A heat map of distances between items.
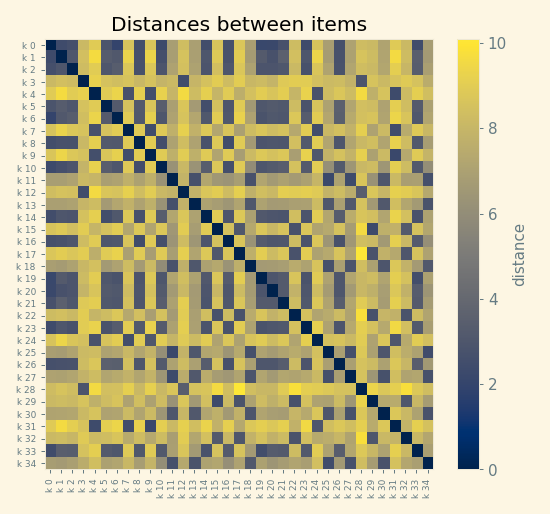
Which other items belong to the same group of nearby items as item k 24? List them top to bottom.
k 4, k 7, k 9, k 31
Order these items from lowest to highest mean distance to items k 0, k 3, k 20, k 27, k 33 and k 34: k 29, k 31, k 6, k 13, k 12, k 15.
k 6, k 13, k 12, k 29, k 15, k 31
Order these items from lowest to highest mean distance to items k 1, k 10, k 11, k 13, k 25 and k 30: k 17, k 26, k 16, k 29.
k 16, k 26, k 29, k 17
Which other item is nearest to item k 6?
k 0
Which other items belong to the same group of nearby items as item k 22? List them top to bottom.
k 15, k 17, k 29, k 32
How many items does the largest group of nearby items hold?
15
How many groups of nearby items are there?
5
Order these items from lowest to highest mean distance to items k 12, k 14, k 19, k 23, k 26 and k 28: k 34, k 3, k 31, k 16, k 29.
k 16, k 3, k 34, k 29, k 31
